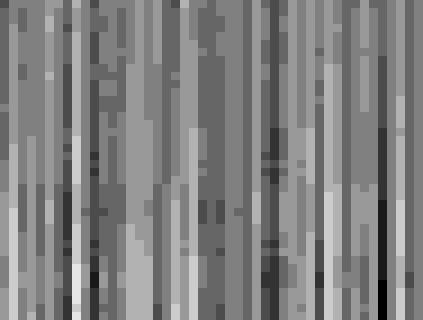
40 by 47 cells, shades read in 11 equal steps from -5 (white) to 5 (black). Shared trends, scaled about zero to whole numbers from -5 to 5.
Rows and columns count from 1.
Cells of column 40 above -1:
27
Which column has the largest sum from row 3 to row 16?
31
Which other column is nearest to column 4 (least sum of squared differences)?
42
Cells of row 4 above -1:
34
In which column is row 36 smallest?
9
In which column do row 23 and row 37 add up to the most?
43
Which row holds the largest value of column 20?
1
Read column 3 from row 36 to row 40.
-1 0 0 0 0
